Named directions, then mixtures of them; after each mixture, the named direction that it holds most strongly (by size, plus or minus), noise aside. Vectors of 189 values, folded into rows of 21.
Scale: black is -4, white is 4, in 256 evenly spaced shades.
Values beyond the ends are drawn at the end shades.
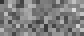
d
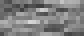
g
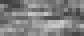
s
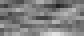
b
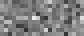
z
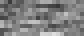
b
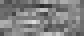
g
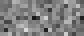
z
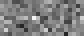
z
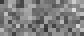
d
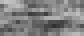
s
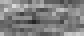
g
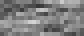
g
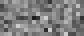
z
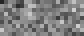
d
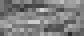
g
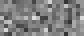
z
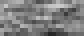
b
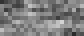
s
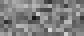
z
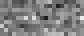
z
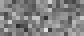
z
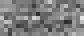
z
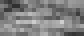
s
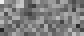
d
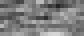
b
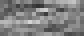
g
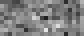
z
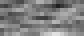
b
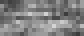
s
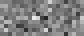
z
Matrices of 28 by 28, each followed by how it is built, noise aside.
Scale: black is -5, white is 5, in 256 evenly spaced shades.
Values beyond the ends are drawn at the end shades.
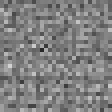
blocks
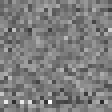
uneven rows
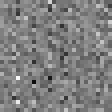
uneven columns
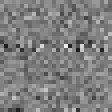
uneven rows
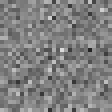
low rank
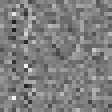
uneven columns
